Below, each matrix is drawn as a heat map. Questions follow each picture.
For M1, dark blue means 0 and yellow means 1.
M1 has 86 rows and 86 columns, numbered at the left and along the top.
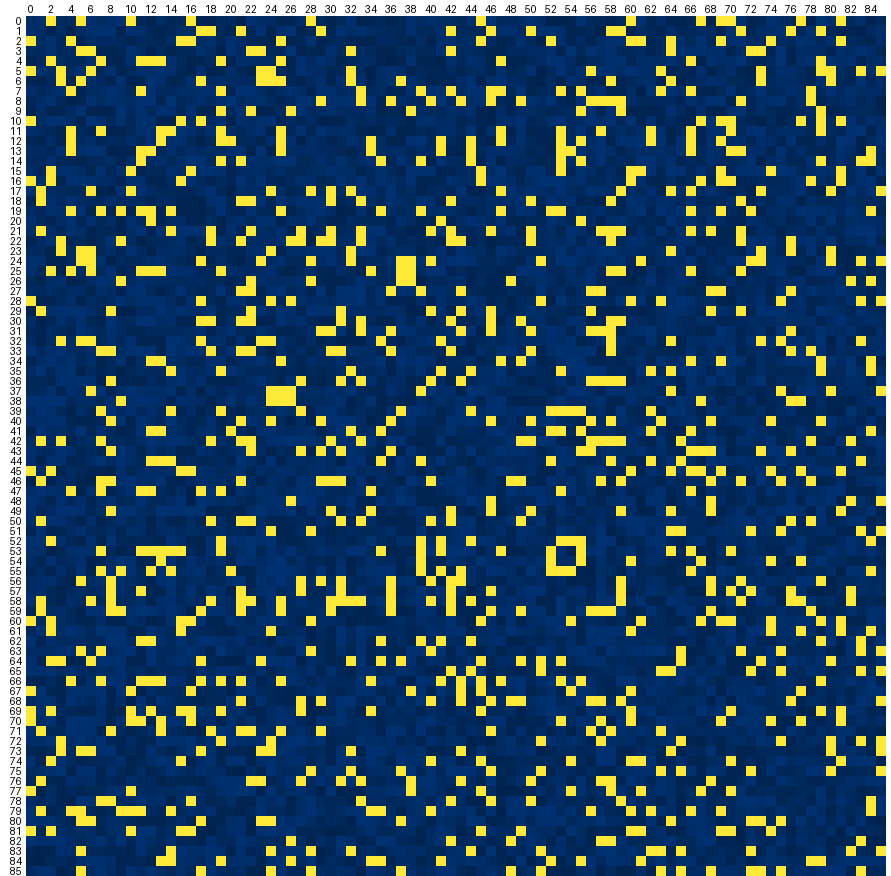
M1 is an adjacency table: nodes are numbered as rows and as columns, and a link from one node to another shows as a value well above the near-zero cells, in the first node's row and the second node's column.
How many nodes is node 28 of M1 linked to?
10
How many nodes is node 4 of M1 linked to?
10
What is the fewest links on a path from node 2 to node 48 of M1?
4
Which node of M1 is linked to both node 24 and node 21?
node 40
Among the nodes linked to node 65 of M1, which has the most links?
node 42
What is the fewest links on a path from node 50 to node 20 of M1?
4
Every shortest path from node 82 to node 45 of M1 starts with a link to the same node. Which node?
node 58
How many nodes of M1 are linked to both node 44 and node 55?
4
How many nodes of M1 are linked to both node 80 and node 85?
7
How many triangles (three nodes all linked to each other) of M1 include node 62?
8
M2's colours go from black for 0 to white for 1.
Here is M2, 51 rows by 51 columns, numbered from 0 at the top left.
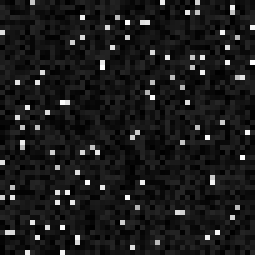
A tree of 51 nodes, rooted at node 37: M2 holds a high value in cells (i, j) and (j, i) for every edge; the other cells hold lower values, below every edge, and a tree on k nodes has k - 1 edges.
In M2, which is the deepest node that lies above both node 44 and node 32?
0
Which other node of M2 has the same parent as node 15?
41
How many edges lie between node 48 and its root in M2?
7
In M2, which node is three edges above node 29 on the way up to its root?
39
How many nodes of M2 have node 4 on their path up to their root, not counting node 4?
7
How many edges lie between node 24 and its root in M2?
6
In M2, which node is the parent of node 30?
16
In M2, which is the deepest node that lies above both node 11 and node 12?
20
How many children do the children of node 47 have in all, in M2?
3
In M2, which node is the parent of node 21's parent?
50
